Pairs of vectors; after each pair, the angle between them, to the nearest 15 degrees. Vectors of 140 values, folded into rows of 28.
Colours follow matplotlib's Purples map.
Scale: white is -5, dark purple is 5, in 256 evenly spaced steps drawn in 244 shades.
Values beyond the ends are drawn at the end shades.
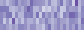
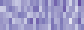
120 degrees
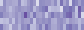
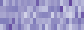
150 degrees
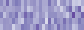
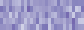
135 degrees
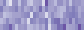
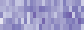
75 degrees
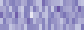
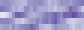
90 degrees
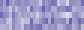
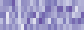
75 degrees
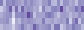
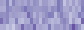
60 degrees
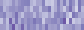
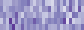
15 degrees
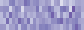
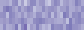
90 degrees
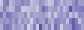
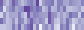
135 degrees
